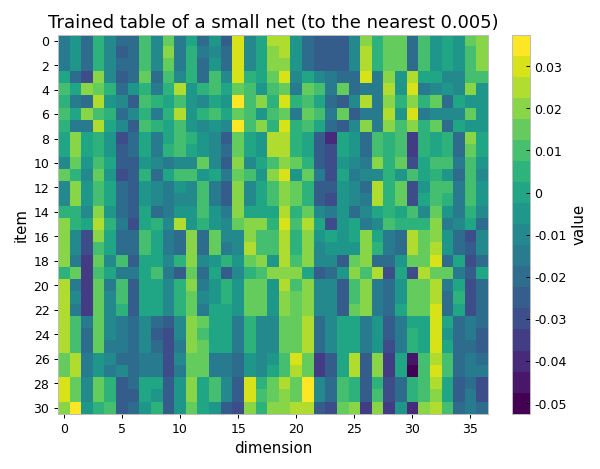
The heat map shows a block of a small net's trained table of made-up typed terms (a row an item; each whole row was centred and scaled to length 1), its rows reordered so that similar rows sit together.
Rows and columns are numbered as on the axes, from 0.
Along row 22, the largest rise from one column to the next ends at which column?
3
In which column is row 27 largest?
32
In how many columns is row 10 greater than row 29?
12
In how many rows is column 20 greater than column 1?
15
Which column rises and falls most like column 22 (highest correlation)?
30
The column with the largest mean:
19
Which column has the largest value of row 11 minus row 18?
35
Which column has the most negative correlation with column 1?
26
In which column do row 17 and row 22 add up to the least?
2
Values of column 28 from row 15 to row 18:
0.01 -0.015 -0.015 -0.02
